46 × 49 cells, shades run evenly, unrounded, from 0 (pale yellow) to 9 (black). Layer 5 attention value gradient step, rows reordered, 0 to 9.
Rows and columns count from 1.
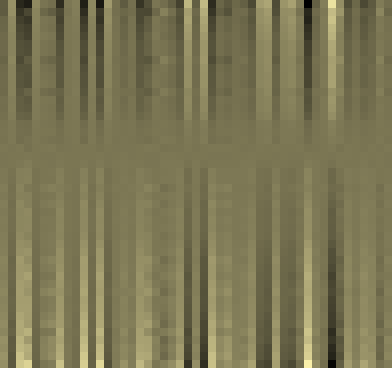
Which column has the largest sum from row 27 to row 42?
42
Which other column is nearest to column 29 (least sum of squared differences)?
1
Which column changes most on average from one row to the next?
4
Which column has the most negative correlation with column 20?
48
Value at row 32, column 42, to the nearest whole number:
6
